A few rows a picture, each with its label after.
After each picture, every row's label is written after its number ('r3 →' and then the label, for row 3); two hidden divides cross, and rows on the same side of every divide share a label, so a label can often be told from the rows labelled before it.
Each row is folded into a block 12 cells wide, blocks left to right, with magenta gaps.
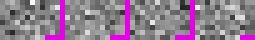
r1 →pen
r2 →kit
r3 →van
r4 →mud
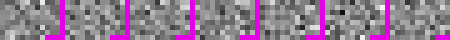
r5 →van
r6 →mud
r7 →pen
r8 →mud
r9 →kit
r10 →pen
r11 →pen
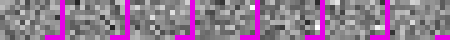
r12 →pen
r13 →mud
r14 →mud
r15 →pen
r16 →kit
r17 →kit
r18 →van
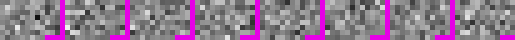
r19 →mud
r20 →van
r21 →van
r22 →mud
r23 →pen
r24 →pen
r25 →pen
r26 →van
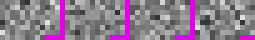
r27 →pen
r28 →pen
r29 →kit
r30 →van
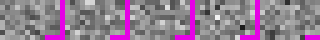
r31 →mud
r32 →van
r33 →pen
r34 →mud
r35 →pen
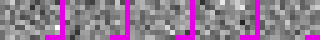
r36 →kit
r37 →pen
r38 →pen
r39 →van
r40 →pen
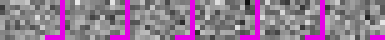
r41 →van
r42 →kit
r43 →kit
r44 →van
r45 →pen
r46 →kit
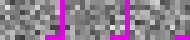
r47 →mud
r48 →kit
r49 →van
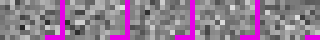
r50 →kit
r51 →pen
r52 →pen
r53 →pen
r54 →kit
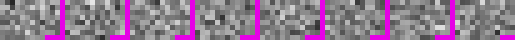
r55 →mud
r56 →van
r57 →pen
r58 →van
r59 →mud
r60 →van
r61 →kit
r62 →van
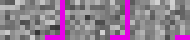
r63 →mud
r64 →kit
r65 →van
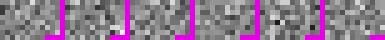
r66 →kit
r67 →kit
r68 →van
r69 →mud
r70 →van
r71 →pen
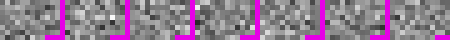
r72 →mud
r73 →van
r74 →kit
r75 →pen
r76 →van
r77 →mud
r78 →van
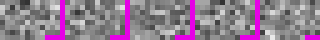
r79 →pen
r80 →pen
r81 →kit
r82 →pen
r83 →van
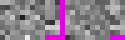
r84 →kit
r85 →kit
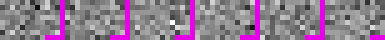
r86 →van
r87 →kit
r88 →kit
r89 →mud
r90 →mud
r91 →kit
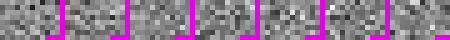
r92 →kit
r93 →pen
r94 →kit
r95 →pen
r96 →mud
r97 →van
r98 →van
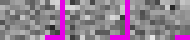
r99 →mud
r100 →mud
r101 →pen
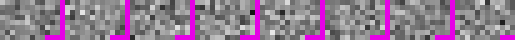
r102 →kit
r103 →mud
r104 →kit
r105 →kit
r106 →van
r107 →pen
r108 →van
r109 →van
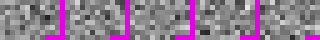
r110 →kit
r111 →kit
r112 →kit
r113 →pen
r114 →kit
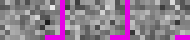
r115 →kit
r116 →van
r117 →van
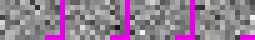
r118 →van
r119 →mud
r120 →van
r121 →kit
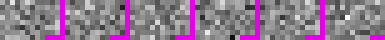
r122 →kit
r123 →van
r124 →pen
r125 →van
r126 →kit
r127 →mud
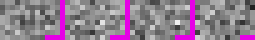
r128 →kit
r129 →pen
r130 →pen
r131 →van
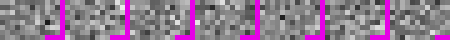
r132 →kit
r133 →pen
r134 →pen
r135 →van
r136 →kit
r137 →kit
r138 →pen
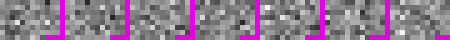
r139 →pen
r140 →pen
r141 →mud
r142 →kit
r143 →mud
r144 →pen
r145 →van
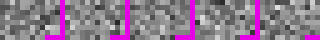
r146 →kit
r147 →kit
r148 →kit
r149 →pen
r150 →pen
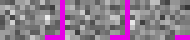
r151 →mud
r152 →mud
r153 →van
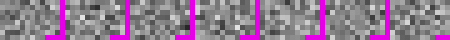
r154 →pen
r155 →kit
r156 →mud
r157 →mud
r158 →pen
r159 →kit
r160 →pen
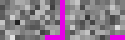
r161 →van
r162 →kit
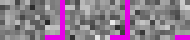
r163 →kit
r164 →mud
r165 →pen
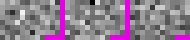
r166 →pen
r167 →pen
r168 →mud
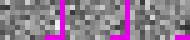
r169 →kit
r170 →mud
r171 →mud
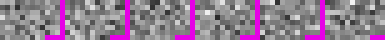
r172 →kit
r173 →van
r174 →pen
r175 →van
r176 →kit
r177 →van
